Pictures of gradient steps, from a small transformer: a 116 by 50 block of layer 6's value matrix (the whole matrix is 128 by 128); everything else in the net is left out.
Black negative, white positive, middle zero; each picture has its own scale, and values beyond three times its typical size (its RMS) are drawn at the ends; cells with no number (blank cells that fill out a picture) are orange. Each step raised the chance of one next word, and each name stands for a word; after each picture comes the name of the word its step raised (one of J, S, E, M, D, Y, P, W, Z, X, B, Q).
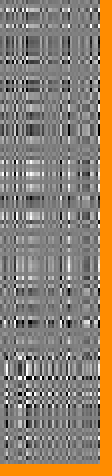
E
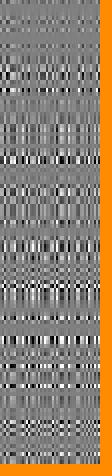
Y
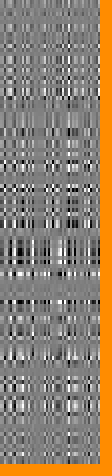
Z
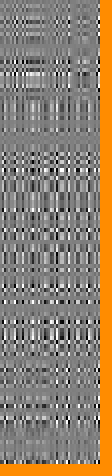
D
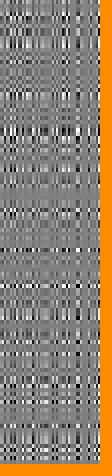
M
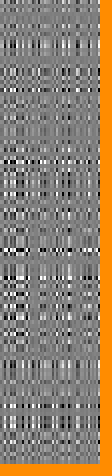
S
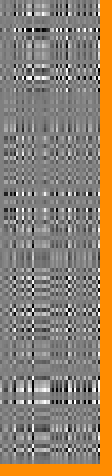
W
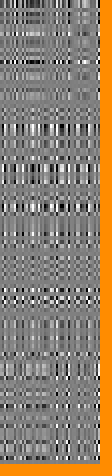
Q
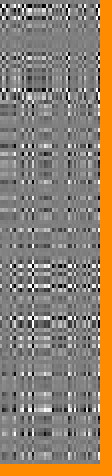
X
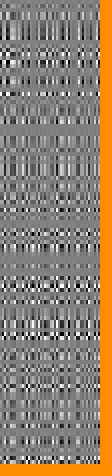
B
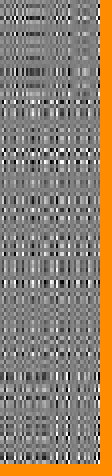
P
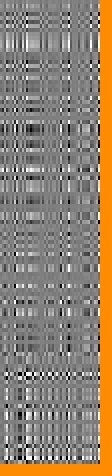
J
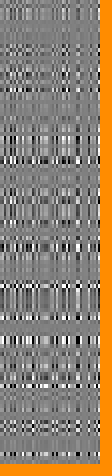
Y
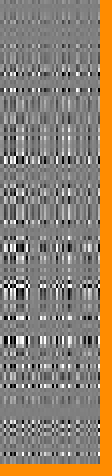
Y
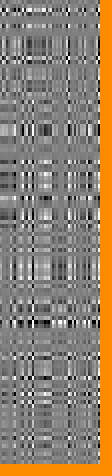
E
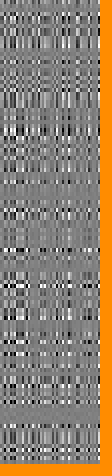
M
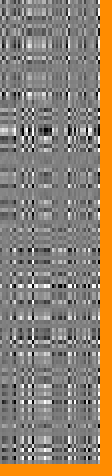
M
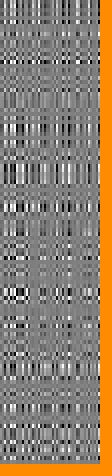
Q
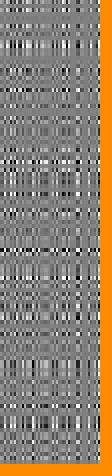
S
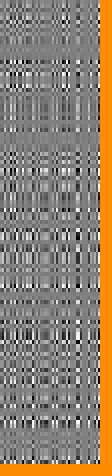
D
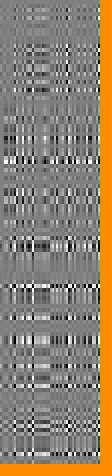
Y
